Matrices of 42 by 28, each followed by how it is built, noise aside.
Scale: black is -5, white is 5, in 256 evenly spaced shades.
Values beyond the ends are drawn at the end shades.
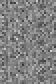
repeating rows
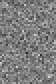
noise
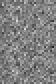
repeating rows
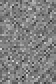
Hankel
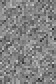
Hankel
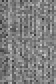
blocks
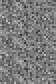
repeating rows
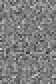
repeating columns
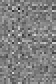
low rank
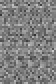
repeating columns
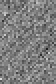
Hankel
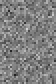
repeating rows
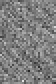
Toeplitz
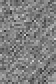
Hankel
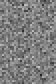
repeating rows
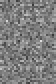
blocks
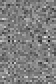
low rank
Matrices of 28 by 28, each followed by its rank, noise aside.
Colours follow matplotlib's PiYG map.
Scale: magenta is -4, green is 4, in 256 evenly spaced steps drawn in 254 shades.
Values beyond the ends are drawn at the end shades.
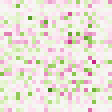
six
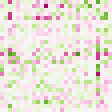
four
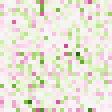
six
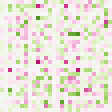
five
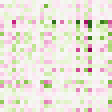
two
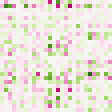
three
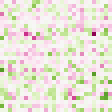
five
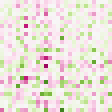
five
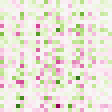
three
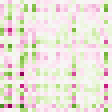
two
